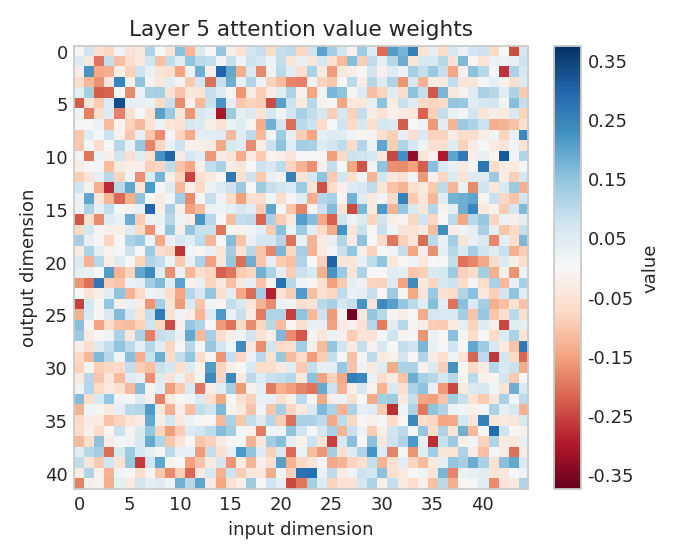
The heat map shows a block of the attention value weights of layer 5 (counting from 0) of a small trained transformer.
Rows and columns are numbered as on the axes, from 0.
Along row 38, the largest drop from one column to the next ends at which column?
3
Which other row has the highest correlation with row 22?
37
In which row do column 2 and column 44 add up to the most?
22
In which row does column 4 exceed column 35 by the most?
5
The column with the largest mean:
20
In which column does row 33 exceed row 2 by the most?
42
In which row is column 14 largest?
2
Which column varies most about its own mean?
25
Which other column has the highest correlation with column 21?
41
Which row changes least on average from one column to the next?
8
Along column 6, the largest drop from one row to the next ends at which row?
39
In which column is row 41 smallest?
21
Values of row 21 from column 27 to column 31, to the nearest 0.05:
-0.05 0.1 0 0 0.05
